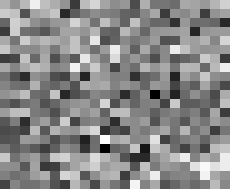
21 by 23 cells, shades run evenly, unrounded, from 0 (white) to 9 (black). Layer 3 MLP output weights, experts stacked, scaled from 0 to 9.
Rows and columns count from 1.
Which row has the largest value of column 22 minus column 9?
15
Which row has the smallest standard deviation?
10
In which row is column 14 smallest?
21
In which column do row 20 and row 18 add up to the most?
13
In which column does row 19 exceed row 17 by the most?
14
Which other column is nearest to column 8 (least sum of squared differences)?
19
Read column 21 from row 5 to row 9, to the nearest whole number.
3 4 2 5 2
